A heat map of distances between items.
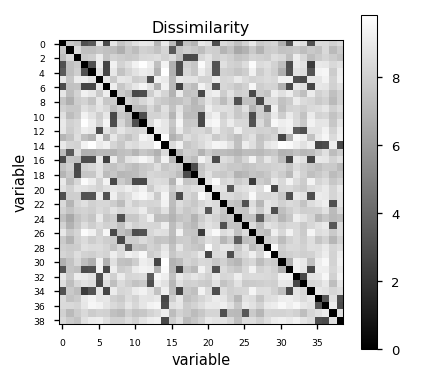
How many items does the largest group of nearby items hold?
8
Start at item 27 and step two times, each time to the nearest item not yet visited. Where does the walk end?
24
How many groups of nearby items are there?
11
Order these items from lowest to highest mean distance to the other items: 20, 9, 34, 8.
34, 8, 9, 20
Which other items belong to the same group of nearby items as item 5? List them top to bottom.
12, 32, 33
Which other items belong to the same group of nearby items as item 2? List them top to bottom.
17, 18
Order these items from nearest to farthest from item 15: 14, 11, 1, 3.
1, 3, 11, 14
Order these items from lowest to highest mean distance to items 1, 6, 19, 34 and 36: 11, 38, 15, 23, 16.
16, 15, 38, 11, 23
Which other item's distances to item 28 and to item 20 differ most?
29
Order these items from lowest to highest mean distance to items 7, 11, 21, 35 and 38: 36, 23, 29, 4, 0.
36, 0, 4, 23, 29
